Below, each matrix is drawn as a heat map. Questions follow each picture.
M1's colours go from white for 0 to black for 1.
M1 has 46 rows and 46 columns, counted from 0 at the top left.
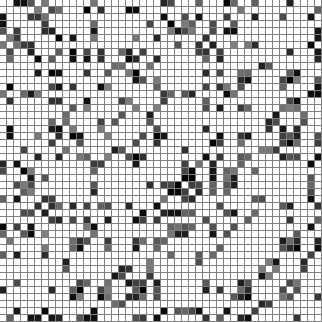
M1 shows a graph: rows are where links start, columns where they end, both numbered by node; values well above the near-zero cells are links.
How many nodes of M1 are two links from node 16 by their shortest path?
6
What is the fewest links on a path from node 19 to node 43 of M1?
4
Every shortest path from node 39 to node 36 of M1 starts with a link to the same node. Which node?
node 37
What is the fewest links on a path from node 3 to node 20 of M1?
2
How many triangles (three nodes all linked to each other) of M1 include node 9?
7
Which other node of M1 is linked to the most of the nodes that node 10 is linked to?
node 22
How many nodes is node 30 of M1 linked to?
12
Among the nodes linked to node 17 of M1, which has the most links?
node 7
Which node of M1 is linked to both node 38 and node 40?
node 18
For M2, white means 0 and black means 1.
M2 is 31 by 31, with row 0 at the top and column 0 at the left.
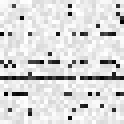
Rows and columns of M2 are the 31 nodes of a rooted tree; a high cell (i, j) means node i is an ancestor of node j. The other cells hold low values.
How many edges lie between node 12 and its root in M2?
3
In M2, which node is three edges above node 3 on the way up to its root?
23
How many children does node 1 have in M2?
1
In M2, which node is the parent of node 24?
6
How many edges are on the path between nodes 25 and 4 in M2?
6
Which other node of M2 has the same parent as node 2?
18
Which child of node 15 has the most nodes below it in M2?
8
